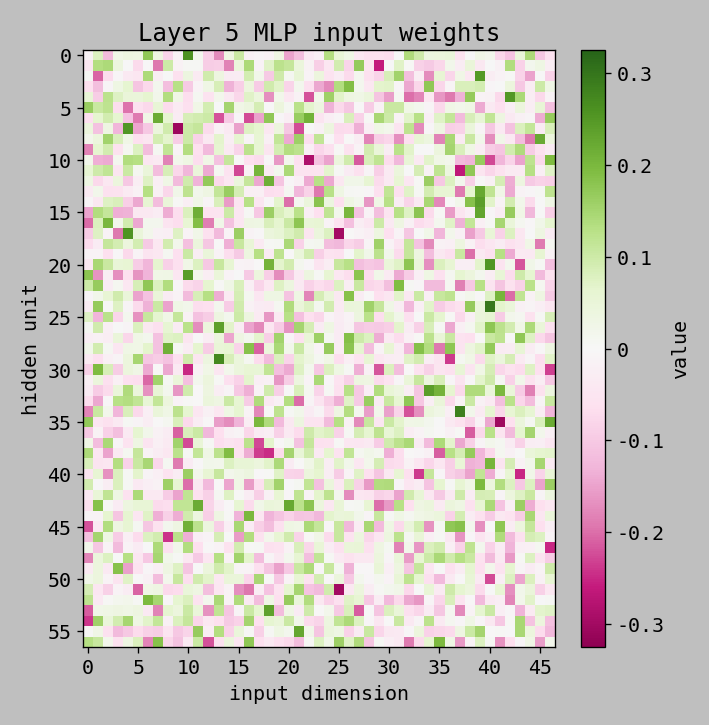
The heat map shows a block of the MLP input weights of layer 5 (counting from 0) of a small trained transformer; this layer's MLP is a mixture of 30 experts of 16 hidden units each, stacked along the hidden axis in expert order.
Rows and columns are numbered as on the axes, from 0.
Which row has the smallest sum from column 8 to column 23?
10
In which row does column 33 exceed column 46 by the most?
15
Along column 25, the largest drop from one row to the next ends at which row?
51
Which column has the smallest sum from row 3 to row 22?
37
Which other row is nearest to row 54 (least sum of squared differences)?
9
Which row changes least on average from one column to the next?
5
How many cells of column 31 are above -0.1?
51
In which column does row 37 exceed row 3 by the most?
32
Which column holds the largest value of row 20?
40
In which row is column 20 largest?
43
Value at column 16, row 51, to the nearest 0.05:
-0.2
